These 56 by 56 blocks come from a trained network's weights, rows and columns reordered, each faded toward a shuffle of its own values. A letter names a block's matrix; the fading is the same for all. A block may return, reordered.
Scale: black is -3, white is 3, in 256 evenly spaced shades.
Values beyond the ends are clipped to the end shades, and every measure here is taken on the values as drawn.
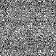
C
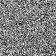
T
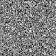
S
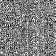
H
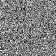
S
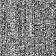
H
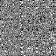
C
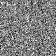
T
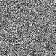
T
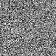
S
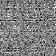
C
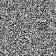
T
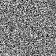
T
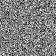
T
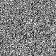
T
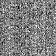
H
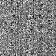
H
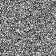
T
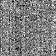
H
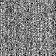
H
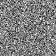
T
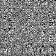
C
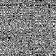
C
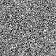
T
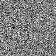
S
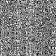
H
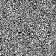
T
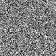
T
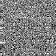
C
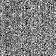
H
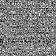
C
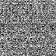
C
